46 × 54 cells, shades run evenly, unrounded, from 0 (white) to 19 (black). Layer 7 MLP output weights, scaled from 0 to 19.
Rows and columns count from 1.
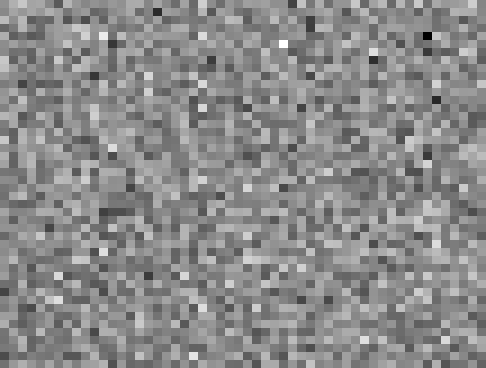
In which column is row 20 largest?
48
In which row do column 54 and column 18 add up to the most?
2
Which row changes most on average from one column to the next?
8
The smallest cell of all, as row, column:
6, 32
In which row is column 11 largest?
10
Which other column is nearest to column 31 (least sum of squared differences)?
19
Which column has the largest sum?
4
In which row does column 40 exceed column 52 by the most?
7
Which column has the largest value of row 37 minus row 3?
1
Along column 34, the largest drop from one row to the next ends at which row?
39
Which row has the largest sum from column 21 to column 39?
13
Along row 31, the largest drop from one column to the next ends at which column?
49
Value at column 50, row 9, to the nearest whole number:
8
